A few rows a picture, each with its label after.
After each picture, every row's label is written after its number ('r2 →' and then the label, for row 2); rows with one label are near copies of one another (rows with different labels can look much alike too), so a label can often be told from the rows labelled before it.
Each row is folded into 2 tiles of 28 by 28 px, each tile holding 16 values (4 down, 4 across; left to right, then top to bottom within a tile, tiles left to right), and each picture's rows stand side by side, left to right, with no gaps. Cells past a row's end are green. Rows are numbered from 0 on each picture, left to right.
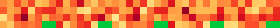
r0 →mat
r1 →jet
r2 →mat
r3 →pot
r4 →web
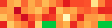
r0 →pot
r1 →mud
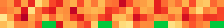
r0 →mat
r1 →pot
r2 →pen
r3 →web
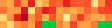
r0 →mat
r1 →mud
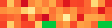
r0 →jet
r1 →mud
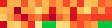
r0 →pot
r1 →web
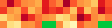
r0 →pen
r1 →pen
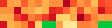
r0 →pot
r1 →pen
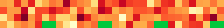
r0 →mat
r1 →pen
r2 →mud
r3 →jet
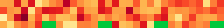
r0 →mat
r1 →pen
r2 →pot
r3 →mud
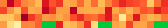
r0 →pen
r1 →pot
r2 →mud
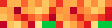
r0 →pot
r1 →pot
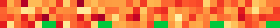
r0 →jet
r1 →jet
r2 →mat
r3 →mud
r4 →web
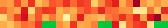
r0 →mat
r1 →mud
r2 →jet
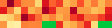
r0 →pen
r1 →pot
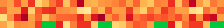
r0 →mat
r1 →jet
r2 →web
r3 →jet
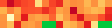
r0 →mud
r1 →pot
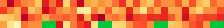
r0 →pen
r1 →jet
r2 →web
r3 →web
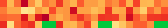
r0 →jet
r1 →pot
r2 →web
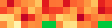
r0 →pen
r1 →pen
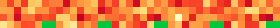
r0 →web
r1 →pen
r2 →jet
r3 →mud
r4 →jet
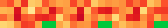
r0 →web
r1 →mat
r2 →mat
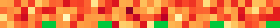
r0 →mat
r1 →mud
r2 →pot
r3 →mud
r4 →web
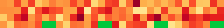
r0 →mat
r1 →mat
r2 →jet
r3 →web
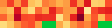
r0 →web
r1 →mat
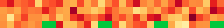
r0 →mud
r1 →pot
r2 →jet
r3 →pen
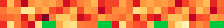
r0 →jet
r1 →pen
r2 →jet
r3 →pen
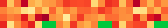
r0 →jet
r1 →mud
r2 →jet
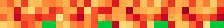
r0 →web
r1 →mat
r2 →pot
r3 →pot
